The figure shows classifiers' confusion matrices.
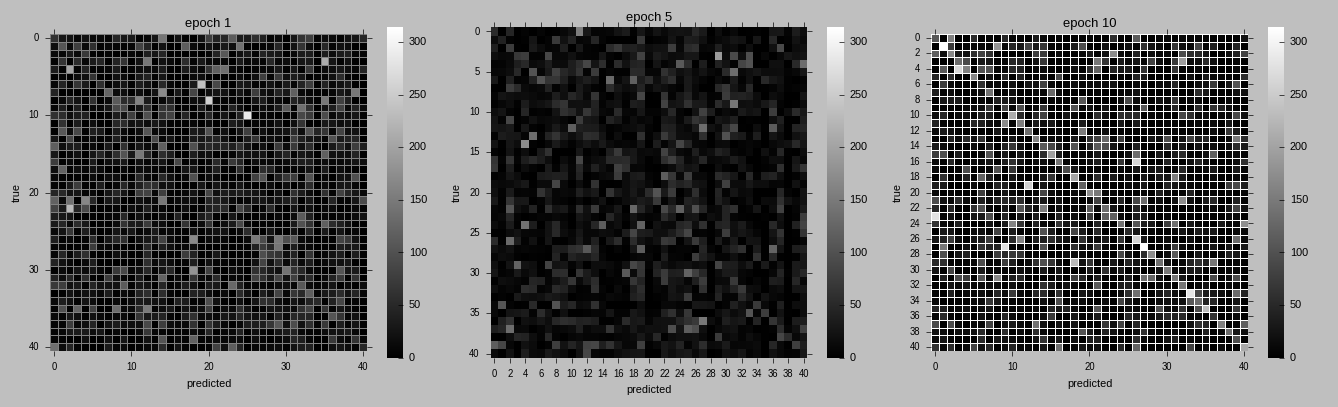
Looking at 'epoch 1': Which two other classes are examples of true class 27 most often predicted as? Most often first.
29, 5
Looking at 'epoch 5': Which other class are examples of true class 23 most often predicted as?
40
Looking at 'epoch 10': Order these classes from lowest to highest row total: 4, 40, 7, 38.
7, 38, 40, 4
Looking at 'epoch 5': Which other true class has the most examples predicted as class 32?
4
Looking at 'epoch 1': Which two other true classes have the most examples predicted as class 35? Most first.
3, 8
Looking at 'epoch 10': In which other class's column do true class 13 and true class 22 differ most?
14
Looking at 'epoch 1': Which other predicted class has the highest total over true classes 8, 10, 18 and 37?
20
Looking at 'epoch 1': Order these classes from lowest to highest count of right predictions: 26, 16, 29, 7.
29, 16, 7, 26
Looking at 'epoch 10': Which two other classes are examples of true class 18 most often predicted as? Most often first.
31, 6
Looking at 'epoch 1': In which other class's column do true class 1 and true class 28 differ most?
24
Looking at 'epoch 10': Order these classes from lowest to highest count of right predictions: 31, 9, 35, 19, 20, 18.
9, 19, 31, 20, 18, 35
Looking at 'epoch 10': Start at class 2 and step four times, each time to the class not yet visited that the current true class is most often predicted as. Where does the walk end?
11
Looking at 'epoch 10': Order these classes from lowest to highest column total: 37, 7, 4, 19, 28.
37, 28, 4, 19, 7
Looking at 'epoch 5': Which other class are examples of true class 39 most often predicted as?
0
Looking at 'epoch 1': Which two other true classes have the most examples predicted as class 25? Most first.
10, 12
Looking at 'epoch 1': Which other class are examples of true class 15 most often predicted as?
11
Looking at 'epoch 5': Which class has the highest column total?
19
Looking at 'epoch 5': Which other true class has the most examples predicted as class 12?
27
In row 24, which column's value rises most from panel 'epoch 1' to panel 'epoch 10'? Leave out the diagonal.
40
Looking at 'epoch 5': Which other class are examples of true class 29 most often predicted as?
3
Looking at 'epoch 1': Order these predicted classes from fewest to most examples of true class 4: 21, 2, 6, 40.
6, 40, 21, 2
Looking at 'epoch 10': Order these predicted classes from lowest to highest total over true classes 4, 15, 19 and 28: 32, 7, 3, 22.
22, 32, 7, 3
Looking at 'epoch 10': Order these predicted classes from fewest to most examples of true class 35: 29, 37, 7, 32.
37, 7, 32, 29
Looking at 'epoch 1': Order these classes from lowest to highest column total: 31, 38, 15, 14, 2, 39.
15, 38, 39, 2, 31, 14
